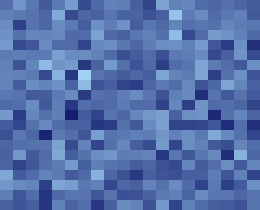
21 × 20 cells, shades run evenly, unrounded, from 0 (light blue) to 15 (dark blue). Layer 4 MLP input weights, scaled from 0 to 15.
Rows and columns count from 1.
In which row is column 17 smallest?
14
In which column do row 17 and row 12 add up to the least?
15
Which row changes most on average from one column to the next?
8
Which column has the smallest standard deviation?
3
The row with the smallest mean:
4
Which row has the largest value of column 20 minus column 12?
13
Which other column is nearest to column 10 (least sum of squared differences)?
11
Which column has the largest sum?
20
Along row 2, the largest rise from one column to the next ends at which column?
6
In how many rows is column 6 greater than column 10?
11
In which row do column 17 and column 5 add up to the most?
12
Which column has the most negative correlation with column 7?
10
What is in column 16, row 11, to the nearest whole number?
5
